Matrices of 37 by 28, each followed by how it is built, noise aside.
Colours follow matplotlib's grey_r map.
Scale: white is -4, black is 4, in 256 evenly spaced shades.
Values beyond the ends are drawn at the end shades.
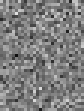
noise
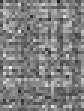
blocks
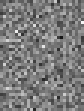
repeating rows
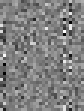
uneven columns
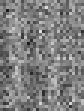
blocks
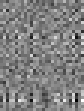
low rank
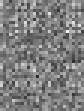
blocks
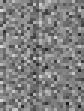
repeating rows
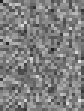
repeating rows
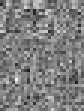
low rank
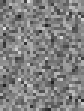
repeating rows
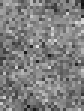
smooth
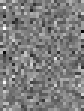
uneven columns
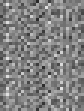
repeating rows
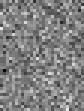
noise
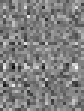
low rank
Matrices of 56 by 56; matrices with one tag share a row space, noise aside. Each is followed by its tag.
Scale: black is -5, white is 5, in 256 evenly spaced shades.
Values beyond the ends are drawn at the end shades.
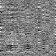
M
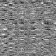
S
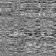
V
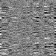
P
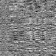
V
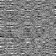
M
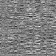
V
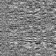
V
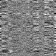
P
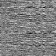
V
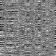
M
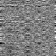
M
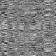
S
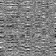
M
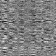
S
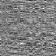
V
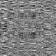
S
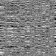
M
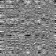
M
